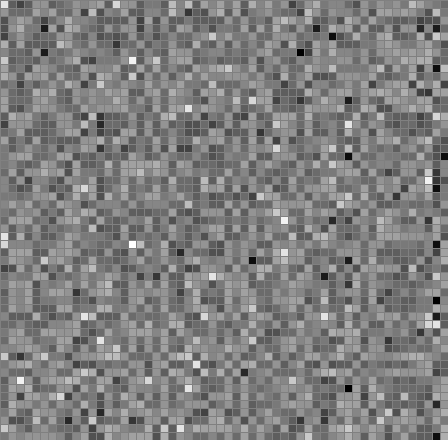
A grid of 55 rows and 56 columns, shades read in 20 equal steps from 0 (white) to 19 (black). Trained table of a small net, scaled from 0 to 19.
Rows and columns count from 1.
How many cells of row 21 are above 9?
26
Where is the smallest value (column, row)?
17, 31
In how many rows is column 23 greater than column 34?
24
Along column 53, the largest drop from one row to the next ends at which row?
5
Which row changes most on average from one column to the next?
4
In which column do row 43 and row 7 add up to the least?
13
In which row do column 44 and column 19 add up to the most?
20
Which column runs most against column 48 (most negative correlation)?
38
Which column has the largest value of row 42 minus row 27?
35
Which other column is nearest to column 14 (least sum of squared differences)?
43
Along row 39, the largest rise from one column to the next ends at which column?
33
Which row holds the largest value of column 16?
19
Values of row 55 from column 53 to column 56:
12 12 18 6
